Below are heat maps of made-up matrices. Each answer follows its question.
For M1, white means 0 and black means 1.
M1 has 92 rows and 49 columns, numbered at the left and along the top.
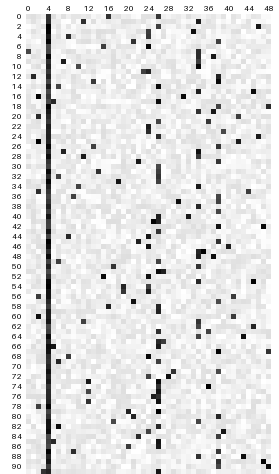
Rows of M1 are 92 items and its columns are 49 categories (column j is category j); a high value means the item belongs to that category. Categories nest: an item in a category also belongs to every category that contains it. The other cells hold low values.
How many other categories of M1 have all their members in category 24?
8
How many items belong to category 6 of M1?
5
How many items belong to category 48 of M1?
3
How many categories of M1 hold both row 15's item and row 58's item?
1
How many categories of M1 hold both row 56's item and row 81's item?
1
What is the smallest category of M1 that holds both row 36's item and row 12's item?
38
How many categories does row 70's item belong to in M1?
1
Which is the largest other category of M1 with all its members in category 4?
26
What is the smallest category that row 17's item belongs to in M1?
5
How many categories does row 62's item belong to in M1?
3
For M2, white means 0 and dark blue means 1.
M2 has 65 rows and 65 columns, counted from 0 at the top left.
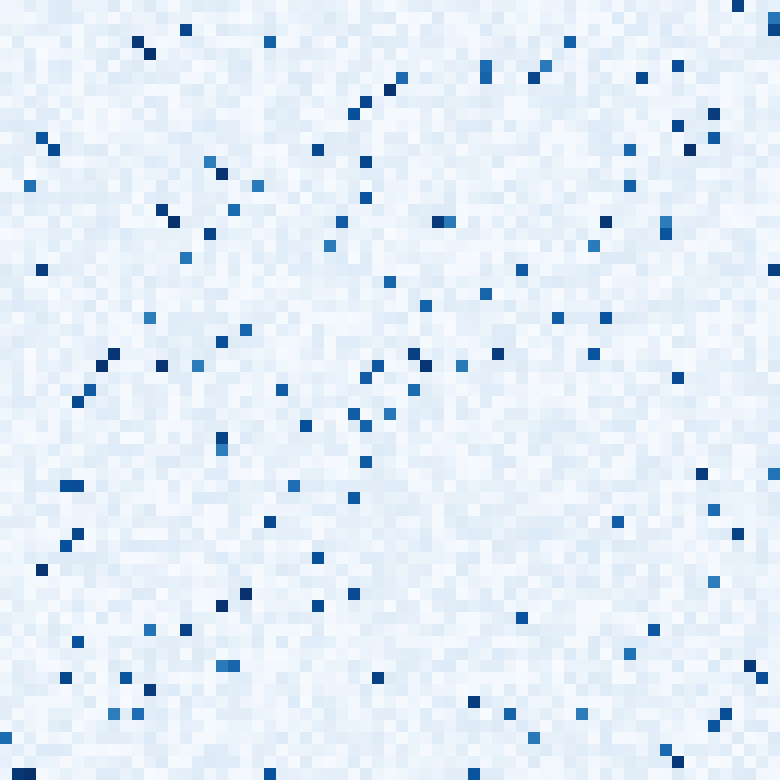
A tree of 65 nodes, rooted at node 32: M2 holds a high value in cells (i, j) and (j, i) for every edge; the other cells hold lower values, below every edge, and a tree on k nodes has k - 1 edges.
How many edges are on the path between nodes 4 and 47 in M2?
8
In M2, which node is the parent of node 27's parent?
49
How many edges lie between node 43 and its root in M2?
8
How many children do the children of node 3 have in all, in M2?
2
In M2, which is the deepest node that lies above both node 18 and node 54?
52
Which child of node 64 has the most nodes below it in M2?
2
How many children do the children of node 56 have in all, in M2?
2
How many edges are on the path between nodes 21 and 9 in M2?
8
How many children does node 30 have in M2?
5
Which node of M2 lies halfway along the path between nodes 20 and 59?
29
